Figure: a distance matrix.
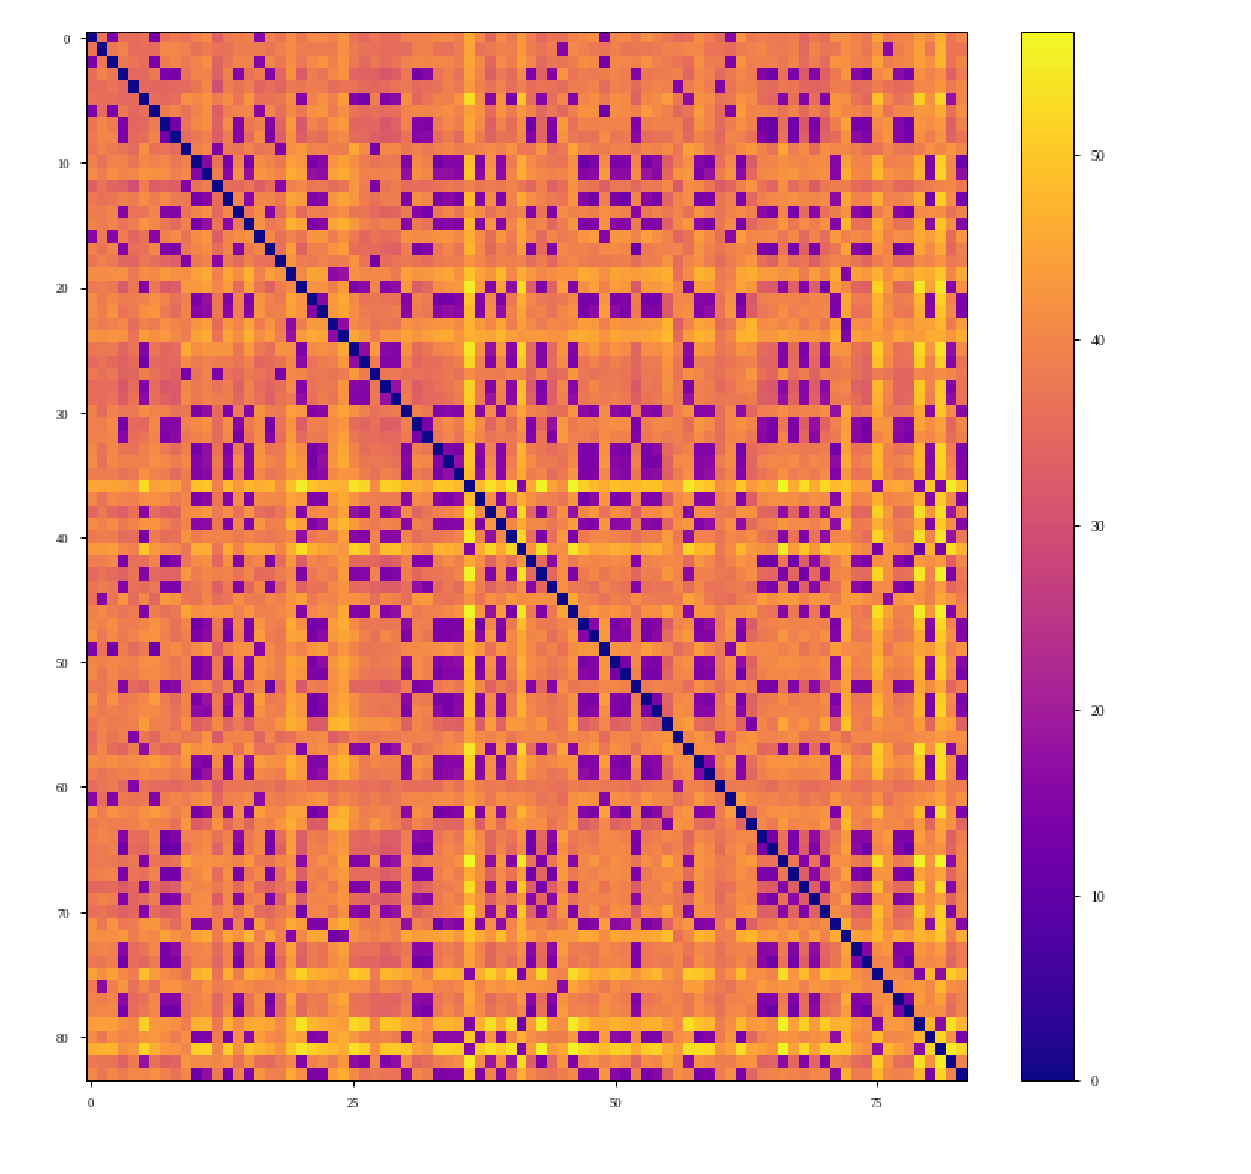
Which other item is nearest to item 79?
41
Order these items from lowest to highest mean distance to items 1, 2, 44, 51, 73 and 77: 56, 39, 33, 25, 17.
17, 33, 39, 25, 56
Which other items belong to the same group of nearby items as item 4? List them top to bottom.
56, 60
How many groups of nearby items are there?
10
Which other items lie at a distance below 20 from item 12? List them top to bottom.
9, 18, 27
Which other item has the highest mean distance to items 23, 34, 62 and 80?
81
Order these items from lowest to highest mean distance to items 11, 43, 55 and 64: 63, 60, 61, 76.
63, 60, 61, 76
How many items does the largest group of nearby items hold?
24
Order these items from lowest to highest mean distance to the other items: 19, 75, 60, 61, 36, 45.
60, 61, 45, 19, 75, 36
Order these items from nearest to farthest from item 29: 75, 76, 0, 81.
0, 76, 75, 81
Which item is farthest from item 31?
36
